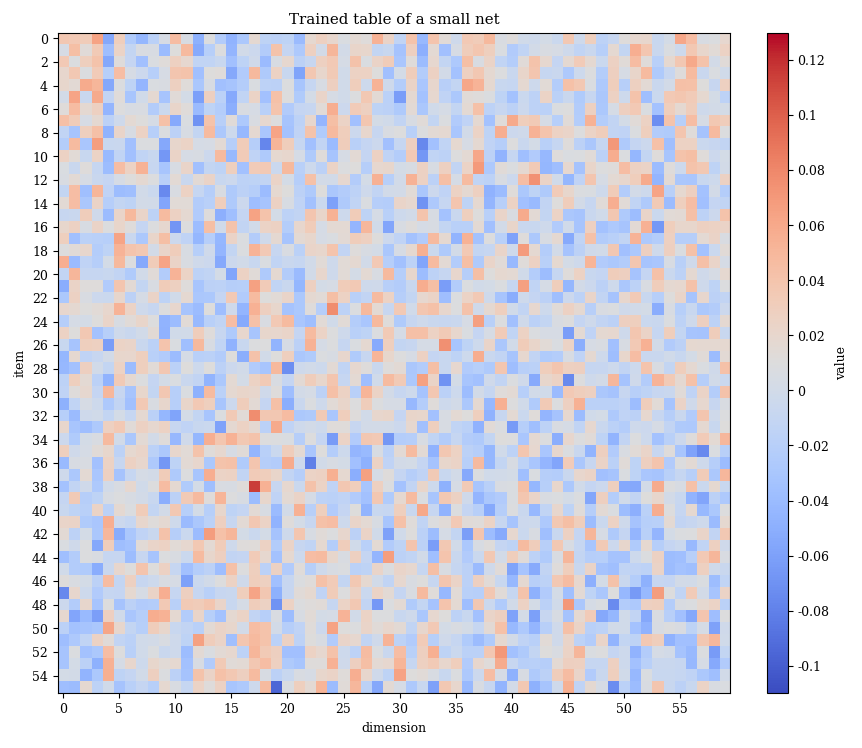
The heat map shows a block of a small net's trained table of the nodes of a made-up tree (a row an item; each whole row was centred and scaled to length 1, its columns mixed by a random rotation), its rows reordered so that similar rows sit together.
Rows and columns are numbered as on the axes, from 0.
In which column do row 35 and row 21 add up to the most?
41
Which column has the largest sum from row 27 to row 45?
17
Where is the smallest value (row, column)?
55, 19
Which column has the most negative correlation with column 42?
53
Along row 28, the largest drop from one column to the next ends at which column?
20
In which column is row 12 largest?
42
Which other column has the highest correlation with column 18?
32
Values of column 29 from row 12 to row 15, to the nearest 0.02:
-0.02 0 -0.02 -0.02
